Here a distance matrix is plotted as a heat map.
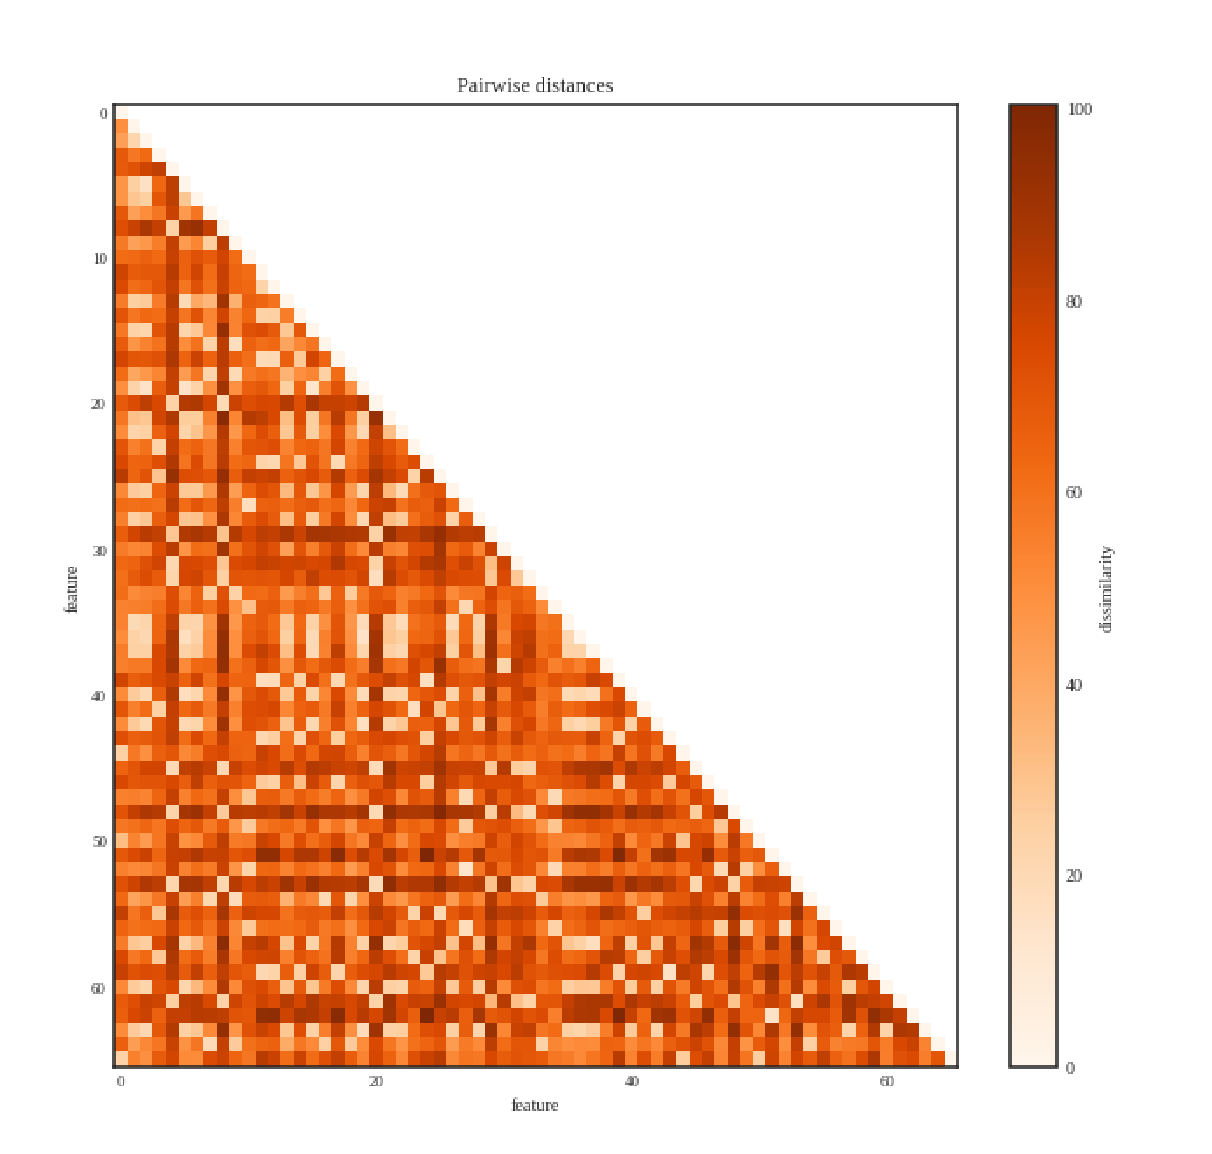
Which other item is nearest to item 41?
23
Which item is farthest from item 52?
48
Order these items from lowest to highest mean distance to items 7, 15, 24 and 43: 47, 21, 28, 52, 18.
18, 28, 21, 52, 47
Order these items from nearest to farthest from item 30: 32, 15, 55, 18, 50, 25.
15, 18, 50, 32, 55, 25
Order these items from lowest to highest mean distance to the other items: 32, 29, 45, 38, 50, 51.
50, 32, 38, 45, 29, 51
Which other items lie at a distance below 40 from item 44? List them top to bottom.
0, 50, 65
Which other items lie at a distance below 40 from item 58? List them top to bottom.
3, 23, 25, 41, 55
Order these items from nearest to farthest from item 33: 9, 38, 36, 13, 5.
9, 13, 5, 36, 38
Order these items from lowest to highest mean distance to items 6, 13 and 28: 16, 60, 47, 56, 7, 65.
60, 7, 16, 65, 47, 56
